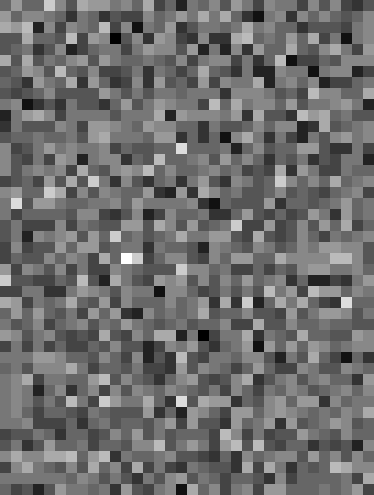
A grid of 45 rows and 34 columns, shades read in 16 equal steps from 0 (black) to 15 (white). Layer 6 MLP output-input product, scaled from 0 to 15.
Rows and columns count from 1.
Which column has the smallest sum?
14
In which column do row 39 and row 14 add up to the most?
17
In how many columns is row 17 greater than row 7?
16
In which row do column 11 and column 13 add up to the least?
3
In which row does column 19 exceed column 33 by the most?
7
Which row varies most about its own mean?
4
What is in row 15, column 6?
9
